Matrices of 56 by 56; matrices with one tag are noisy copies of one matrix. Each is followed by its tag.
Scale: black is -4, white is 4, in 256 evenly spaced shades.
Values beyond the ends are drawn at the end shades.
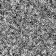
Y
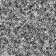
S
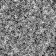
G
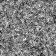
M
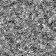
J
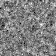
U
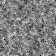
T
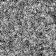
M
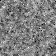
G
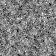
T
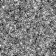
G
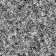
T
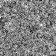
U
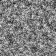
J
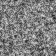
M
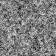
T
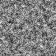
J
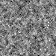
T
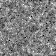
U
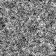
U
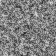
S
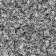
S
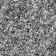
G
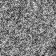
G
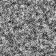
J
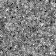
U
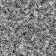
S
